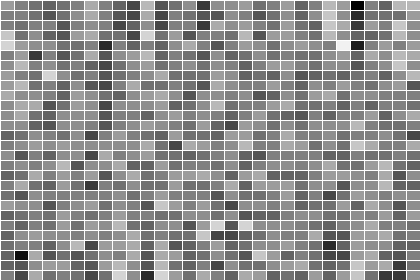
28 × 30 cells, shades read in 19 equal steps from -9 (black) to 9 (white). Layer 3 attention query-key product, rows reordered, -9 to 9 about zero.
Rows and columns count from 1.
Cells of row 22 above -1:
17
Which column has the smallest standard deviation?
23
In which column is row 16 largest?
8
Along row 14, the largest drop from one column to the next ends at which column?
7
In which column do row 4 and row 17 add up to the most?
24
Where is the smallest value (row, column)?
1, 26
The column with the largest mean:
21
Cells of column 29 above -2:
20
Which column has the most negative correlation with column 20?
30
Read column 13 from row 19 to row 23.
2 0 2 -1 1
